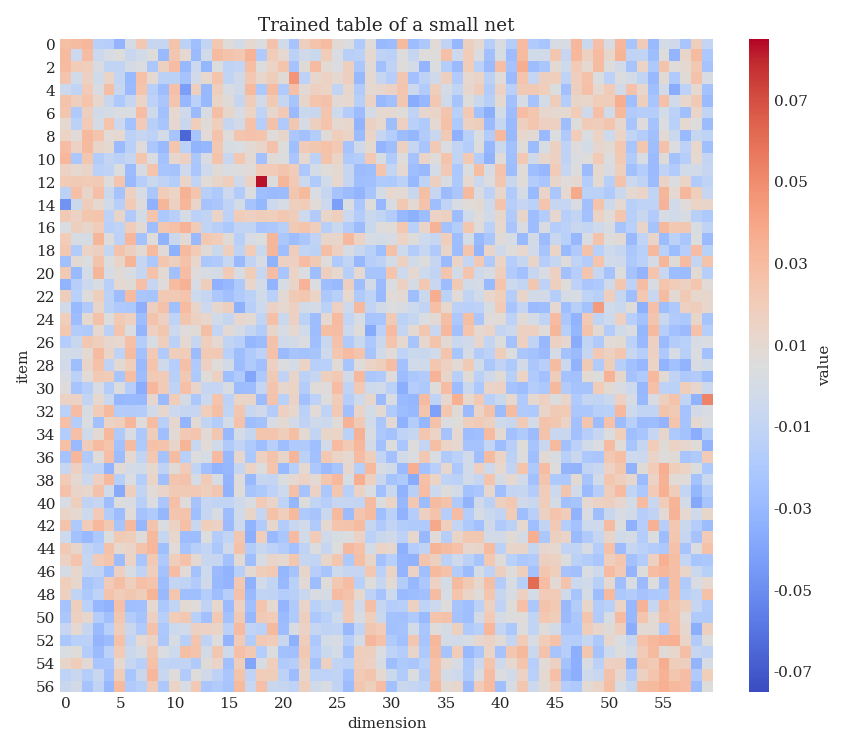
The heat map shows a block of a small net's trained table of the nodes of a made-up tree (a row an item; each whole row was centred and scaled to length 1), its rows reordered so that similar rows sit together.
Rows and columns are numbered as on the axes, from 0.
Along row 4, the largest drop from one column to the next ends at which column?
11
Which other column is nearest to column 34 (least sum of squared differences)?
50
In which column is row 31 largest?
59
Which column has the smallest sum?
52
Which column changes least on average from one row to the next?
47
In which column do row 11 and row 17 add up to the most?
19
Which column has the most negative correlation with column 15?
56
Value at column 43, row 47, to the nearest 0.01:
0.06
